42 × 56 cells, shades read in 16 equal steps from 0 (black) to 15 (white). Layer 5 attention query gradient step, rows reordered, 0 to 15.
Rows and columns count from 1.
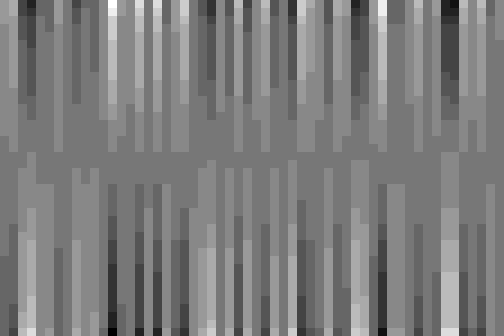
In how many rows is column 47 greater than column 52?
3
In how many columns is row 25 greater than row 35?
19
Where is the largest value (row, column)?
1, 13
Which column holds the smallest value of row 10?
51
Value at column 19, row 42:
9
